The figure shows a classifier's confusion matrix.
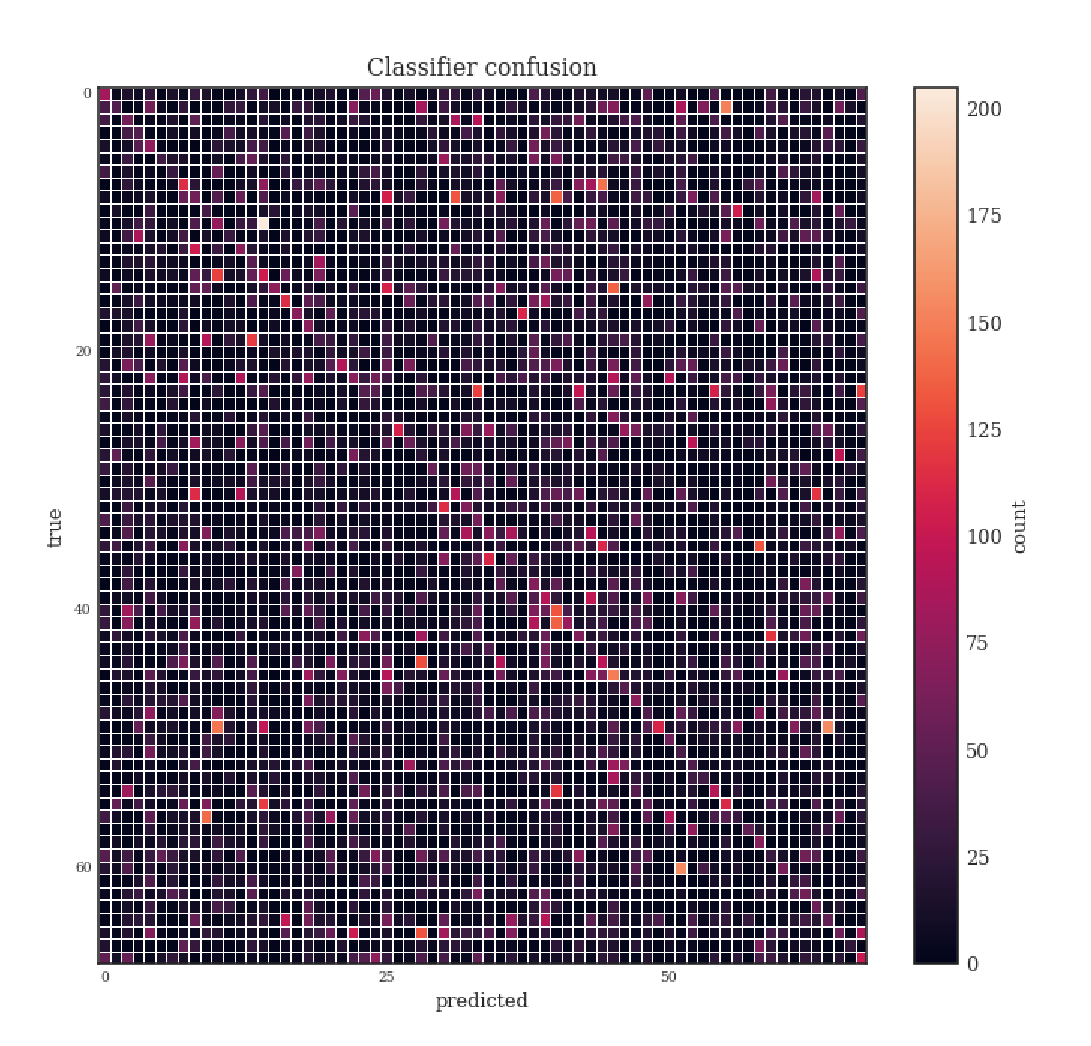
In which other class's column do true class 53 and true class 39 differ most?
43
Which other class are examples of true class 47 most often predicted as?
18
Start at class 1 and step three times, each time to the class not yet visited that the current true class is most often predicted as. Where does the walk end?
10
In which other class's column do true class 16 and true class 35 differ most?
58
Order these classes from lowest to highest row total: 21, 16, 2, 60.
60, 2, 16, 21
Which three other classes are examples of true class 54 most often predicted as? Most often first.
40, 2, 23
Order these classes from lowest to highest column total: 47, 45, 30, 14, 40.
47, 14, 30, 40, 45
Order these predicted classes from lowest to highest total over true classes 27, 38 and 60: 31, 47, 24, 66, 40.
66, 24, 31, 47, 40
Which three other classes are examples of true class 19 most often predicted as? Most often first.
13, 9, 4
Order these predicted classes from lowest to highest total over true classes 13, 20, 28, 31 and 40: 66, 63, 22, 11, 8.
66, 11, 22, 8, 63
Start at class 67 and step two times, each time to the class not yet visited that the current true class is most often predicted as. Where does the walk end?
59
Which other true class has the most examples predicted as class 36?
34
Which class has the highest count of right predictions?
45
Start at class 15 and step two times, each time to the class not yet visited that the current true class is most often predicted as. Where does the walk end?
25
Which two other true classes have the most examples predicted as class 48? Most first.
16, 39
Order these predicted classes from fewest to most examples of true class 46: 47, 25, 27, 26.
27, 47, 26, 25
